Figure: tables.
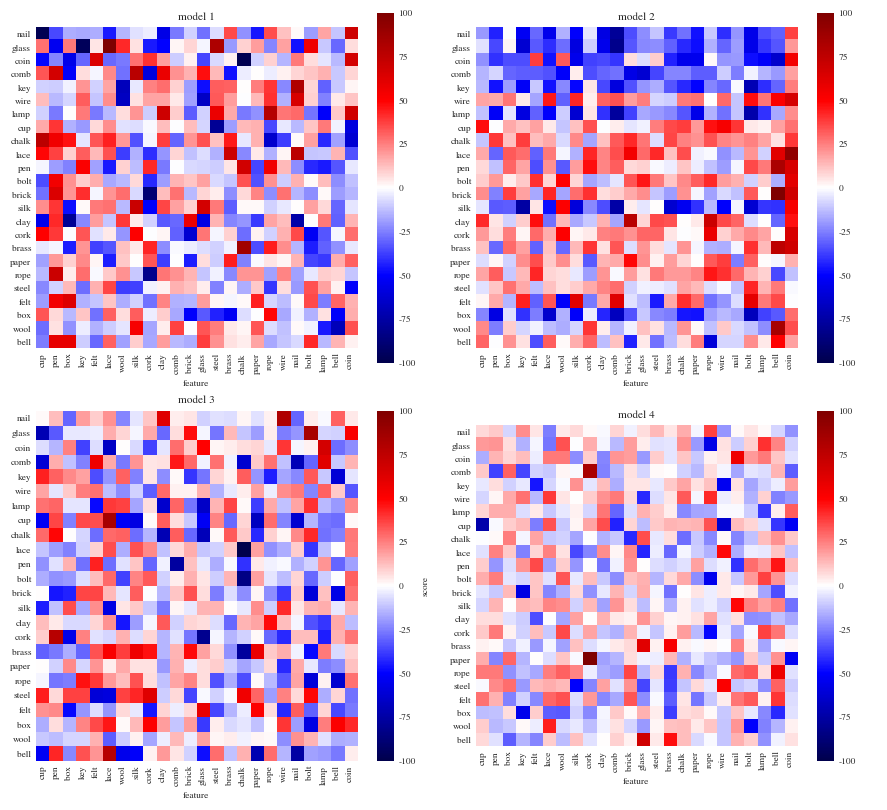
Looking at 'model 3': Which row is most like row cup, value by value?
bell
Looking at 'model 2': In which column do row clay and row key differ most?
brick
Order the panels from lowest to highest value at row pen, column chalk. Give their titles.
model 3, model 4, model 2, model 1
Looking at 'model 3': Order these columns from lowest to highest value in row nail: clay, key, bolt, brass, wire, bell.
brass, bolt, key, bell, clay, wire
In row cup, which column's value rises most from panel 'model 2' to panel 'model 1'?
pen
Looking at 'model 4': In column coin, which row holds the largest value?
lamp
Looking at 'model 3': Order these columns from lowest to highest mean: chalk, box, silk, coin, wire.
chalk, box, wire, silk, coin
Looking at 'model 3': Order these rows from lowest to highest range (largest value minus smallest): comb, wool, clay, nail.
wool, clay, nail, comb
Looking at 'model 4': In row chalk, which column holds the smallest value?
brick
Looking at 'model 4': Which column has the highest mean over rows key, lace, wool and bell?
lace
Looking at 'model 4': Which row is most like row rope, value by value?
felt
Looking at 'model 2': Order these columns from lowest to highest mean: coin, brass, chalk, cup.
brass, chalk, cup, coin
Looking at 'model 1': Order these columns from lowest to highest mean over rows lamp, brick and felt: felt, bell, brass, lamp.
lamp, felt, brass, bell
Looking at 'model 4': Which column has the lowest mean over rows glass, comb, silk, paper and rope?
coin
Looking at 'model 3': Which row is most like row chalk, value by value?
lamp
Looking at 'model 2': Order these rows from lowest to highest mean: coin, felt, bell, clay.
coin, bell, felt, clay
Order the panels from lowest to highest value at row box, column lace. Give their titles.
model 2, model 4, model 1, model 3
